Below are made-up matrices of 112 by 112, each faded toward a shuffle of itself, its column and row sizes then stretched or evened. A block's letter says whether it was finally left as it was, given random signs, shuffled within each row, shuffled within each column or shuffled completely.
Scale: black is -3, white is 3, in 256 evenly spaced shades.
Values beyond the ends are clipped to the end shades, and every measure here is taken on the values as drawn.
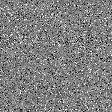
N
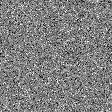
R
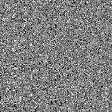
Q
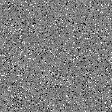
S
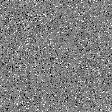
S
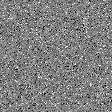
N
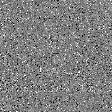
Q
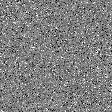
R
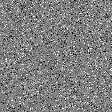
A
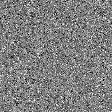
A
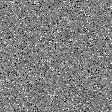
R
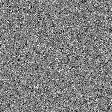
R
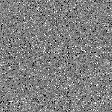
Q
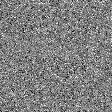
N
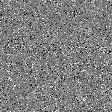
N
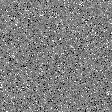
R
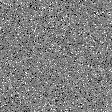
R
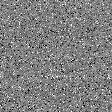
N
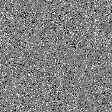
S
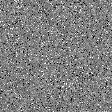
A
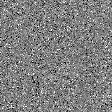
A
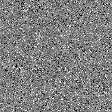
S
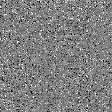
Q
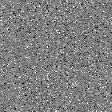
Q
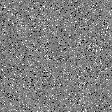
S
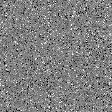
A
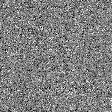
N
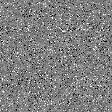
Q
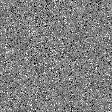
A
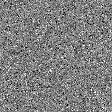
A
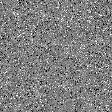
A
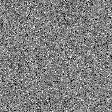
A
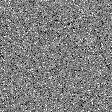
R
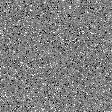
N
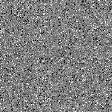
Q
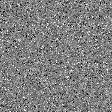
N
